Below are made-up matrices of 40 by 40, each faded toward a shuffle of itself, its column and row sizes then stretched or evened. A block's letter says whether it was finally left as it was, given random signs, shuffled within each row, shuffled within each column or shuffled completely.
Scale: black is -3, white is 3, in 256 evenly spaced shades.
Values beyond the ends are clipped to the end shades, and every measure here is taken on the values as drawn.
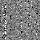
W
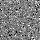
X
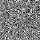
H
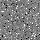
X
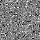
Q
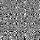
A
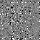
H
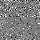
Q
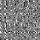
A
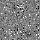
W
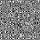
A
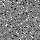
X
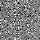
W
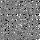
H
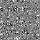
H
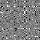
A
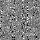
W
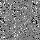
W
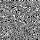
Q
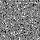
X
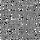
H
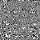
H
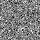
X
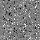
W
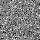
X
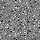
X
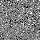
X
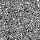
X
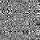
A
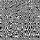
A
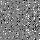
W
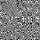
A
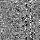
W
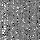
W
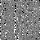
W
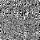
H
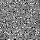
Q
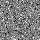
X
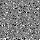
Q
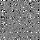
H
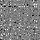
H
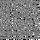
H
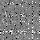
H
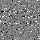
Q
